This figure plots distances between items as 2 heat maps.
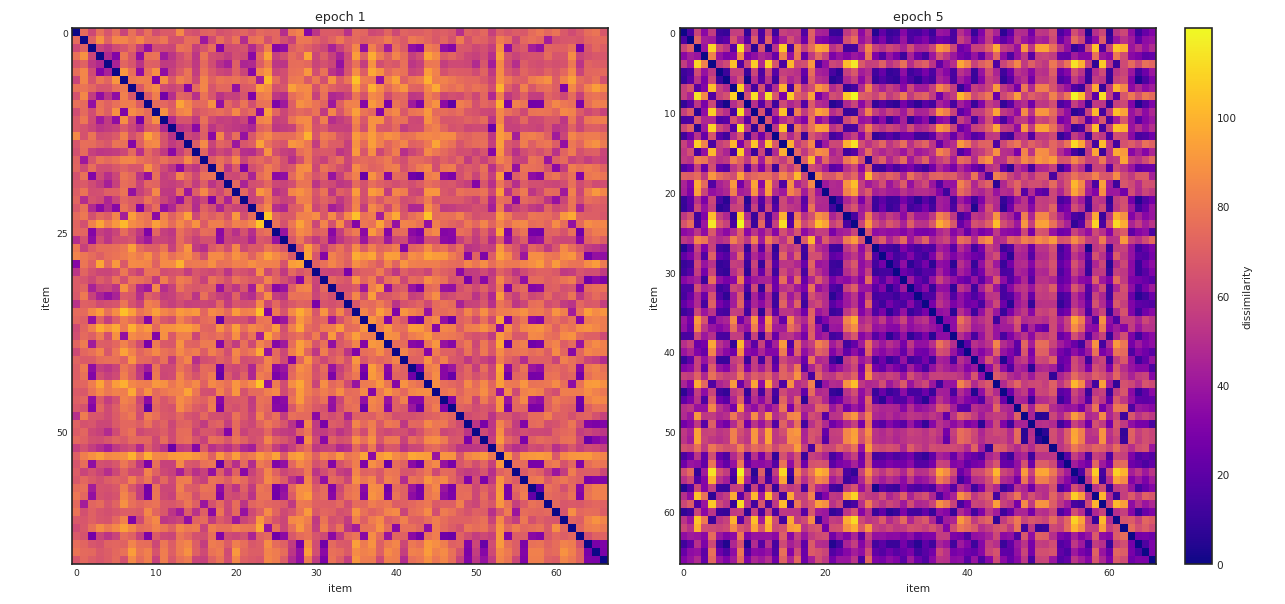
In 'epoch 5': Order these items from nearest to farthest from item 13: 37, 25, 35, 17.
17, 35, 25, 37
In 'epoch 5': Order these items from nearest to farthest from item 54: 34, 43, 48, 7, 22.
34, 22, 7, 43, 48
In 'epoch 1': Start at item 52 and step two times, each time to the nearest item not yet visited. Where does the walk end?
15
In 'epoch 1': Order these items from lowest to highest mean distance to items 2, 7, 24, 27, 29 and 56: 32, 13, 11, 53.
32, 11, 13, 53
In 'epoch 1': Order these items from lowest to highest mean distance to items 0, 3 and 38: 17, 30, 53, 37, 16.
30, 17, 16, 37, 53
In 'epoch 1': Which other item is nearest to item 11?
8
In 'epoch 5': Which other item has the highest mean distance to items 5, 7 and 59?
8
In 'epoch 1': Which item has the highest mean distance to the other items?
53
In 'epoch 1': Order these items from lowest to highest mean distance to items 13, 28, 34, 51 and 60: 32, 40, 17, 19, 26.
17, 19, 26, 32, 40
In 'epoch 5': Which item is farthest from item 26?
18
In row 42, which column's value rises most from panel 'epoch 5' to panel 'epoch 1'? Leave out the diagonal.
53
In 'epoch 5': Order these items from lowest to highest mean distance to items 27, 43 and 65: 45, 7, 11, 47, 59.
45, 11, 47, 7, 59
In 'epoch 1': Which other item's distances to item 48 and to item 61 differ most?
7
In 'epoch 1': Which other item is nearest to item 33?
4
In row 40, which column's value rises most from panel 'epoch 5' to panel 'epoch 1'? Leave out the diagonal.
23
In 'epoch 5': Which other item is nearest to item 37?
20
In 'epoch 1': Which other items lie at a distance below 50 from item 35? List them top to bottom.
24, 40, 44, 62
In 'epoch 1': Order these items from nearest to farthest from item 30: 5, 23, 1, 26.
26, 5, 1, 23
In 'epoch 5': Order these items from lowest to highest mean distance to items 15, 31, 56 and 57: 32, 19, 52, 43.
32, 43, 52, 19
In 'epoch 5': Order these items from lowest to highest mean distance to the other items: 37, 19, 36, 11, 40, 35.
35, 11, 40, 37, 36, 19
